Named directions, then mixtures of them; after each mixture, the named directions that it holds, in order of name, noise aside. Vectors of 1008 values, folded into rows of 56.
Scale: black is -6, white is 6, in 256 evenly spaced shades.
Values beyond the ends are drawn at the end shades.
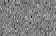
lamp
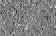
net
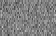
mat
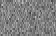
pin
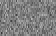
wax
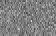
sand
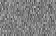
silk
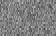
pin, silk.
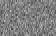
wax.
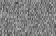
mat, silk.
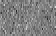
net.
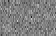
lamp.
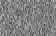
net, silk.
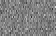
lamp, net, silk.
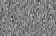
silk, wax.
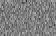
pin, sand, silk.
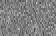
sand.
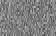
silk.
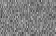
lamp, mat, wax.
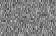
wax.
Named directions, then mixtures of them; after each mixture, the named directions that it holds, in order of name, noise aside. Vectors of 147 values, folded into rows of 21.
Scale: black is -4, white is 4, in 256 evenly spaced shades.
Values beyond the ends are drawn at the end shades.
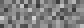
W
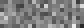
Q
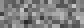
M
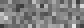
Q.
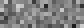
Q.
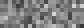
M, Q.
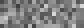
M, Q, W.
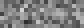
M.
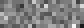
Q.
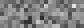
M, Q.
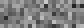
M, Q.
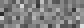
M, Q, W.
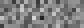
M, W.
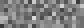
Q, W.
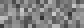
M, Q, W.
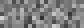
M, Q, W.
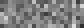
Q.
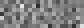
M, Q, W.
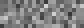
M, Q, W.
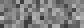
M, W.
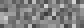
Q, W.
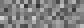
W.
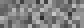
M, Q, W.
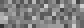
Q, W.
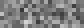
M.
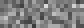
M, Q.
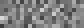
M, Q, W.
